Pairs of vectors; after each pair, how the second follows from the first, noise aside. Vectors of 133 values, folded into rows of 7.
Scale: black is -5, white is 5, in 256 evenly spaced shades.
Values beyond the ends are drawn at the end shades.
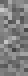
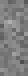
wrapped around, shrunk.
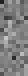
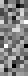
wrapped around, scaled up.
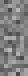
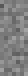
wrapped around, shrunk.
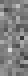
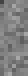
wrapped around, negated, shrunk.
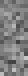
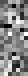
wrapped around, scaled up.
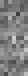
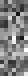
scaled up.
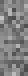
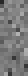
wrapped around, negated, partly zeroed.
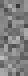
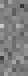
wrapped around, negated, partly zeroed.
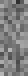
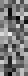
reversed, scaled up.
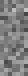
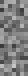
reversed.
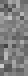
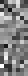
scaled up.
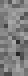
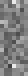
wrapped around, negated.
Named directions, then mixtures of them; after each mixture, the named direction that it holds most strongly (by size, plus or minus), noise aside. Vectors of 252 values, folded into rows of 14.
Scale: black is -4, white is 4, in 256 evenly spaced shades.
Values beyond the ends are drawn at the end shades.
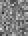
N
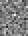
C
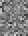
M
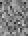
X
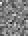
C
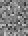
X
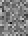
M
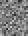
C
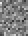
C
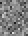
X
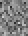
X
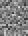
C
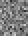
N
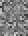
M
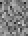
X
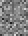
M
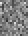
X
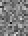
M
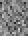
X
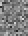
M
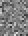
M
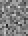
C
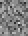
X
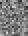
C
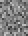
X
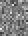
N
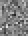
C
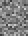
M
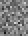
X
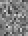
X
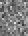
X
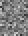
M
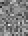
N
